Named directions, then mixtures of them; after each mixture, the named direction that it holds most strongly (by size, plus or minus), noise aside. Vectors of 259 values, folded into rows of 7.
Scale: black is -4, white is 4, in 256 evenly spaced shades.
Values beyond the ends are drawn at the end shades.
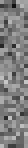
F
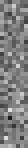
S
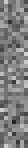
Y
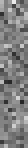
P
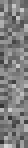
S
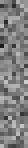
F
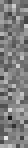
S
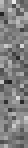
P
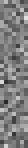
Y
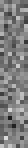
S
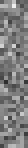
F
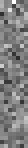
P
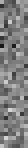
F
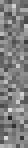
S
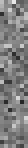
P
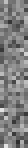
Y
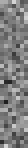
P
